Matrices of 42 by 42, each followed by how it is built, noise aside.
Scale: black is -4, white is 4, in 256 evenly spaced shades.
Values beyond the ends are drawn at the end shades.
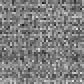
blocks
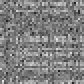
blocks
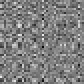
low rank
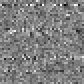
uneven rows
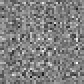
low rank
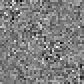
block diagonal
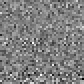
uneven rows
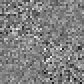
block diagonal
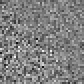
lower triangular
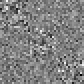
block diagonal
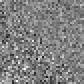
lower triangular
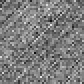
Hankel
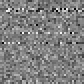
uneven rows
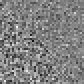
lower triangular
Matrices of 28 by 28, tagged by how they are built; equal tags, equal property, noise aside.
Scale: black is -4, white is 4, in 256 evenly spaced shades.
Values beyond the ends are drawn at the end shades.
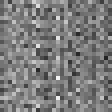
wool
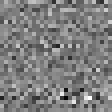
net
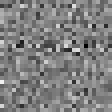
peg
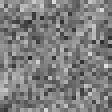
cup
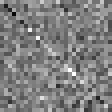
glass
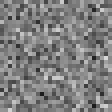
wool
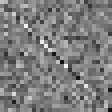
glass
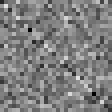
glass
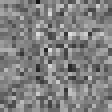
peg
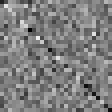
glass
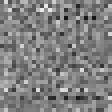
net
